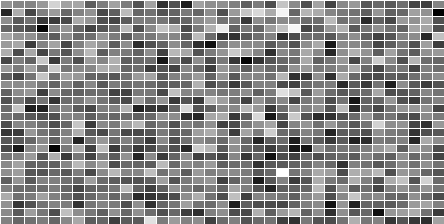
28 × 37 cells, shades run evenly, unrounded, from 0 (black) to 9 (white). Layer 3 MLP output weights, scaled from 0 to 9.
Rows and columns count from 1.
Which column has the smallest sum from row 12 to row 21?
30
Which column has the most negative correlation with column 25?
4
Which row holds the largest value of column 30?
25
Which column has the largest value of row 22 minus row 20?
24
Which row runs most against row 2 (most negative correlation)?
5
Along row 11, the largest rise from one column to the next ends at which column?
34
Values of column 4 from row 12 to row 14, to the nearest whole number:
2 4 1
